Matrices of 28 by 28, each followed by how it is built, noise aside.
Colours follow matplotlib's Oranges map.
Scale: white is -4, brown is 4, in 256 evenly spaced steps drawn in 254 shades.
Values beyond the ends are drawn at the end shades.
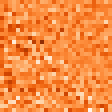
lower triangular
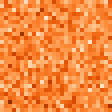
noise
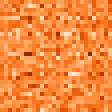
low rank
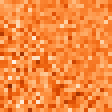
lower triangular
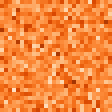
noise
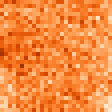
smooth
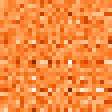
low rank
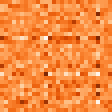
low rank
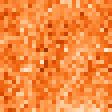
smooth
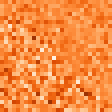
lower triangular
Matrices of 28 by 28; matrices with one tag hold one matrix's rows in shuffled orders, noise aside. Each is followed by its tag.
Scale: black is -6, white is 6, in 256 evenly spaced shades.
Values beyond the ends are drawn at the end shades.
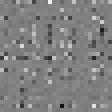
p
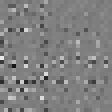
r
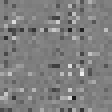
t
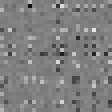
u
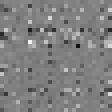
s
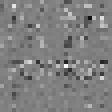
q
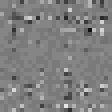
q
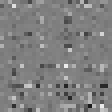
q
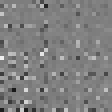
r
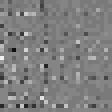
r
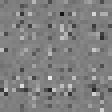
p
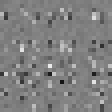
p
